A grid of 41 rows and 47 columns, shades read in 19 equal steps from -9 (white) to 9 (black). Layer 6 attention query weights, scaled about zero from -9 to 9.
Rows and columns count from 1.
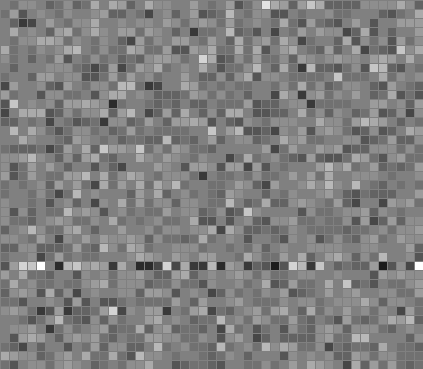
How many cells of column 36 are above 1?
4
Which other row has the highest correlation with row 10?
13
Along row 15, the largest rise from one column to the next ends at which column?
28
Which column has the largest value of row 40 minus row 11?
32
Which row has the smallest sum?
1
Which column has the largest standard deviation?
43
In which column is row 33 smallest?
6
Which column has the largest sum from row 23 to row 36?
31
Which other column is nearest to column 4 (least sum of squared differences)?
3
